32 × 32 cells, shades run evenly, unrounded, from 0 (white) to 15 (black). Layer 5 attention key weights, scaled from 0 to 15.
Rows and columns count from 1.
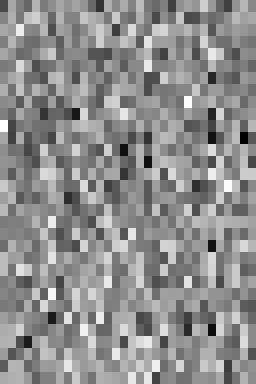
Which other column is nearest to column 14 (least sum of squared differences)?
26
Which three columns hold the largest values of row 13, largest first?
16, 4, 13
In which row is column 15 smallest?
30
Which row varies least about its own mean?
8
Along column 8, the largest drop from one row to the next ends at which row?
15
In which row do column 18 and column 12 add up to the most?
27
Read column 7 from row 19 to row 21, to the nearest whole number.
1 7 3
